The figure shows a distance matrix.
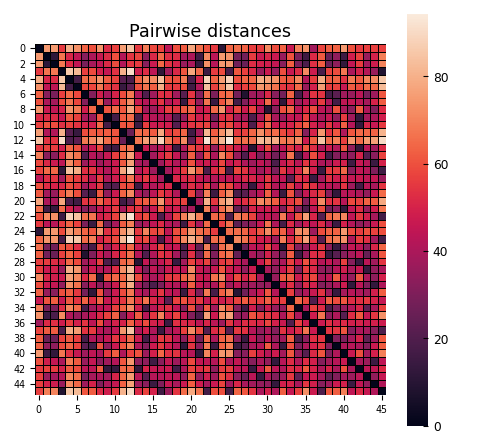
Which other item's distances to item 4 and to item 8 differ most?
30
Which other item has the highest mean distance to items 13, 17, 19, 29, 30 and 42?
12
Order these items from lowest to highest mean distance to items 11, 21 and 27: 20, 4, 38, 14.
38, 20, 14, 4
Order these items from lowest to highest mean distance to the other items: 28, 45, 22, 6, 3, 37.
6, 28, 37, 3, 45, 22
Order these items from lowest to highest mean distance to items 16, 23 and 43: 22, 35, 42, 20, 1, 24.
42, 22, 1, 35, 24, 20
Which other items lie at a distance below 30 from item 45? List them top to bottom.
3, 16, 22, 25, 37
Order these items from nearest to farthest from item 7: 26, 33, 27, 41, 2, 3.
26, 27, 2, 41, 33, 3
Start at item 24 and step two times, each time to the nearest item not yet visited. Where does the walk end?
36
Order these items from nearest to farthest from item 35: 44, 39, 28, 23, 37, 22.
39, 23, 44, 28, 37, 22
